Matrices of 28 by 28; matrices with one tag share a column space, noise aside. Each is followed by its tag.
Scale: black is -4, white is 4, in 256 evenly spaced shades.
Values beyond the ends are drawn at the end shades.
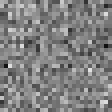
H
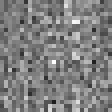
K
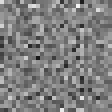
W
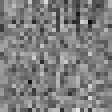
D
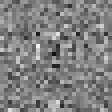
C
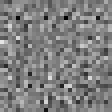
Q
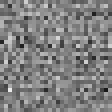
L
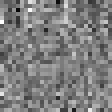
D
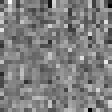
D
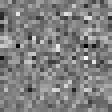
L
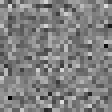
W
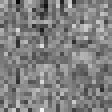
D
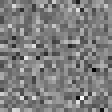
W
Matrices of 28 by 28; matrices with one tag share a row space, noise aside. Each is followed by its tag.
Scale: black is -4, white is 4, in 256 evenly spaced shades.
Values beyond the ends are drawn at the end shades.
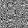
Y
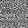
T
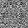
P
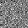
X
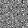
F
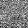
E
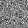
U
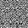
P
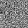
X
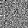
X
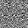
F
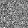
Y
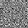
X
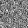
U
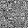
Y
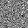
F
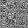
Y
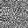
T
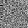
X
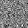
F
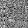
Y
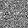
X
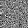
U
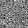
Y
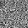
X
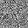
P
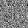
F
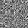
X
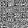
Y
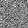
X
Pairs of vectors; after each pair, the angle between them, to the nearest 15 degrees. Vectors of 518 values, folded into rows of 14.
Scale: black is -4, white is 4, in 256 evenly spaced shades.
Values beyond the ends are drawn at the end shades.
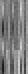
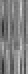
15 degrees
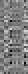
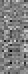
30 degrees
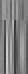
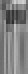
120 degrees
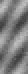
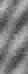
15 degrees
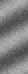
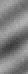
120 degrees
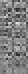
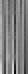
90 degrees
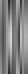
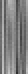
120 degrees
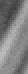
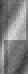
45 degrees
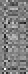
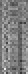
45 degrees
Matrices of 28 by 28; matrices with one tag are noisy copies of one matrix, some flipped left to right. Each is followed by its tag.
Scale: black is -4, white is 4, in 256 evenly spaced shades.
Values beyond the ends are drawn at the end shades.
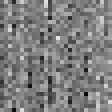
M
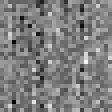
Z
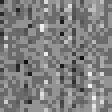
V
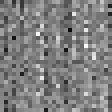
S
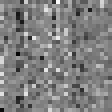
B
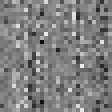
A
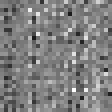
A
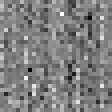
Z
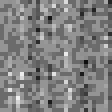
V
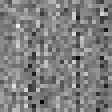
A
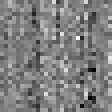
B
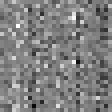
A
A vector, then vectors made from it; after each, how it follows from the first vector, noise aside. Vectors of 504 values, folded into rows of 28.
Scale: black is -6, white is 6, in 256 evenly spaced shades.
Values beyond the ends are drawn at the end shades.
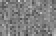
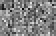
wrapped around, negated, scaled up.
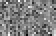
scaled up.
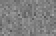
wrapped around, negated, shrunk.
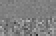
reversed, negated, partly zeroed.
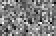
wrapped around, negated, scaled up.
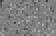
reversed, negated, partly zeroed.
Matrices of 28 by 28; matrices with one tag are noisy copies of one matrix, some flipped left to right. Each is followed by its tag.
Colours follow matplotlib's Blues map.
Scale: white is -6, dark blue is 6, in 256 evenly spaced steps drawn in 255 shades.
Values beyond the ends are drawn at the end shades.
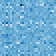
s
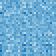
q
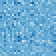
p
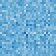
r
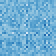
r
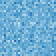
p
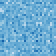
p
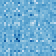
p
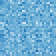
p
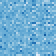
s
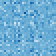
p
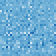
r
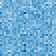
q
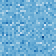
s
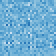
r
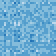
p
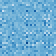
r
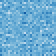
q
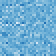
s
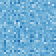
p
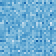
p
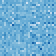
s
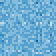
p
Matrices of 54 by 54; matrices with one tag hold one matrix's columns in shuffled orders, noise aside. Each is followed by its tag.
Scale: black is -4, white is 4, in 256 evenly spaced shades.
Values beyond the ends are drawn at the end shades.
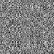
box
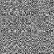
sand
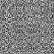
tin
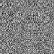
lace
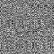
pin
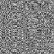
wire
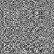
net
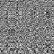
net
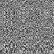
net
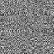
sand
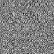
lace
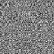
lace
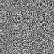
lace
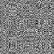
pin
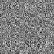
box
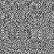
wire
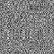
wire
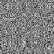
box
